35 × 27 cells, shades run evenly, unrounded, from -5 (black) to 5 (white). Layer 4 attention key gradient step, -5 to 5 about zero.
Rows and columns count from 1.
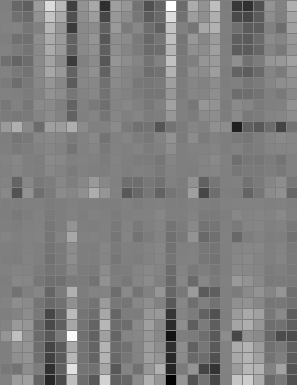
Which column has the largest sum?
7
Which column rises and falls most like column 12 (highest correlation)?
4
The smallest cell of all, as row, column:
35, 16
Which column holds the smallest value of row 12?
22
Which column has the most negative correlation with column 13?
18
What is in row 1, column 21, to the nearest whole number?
0
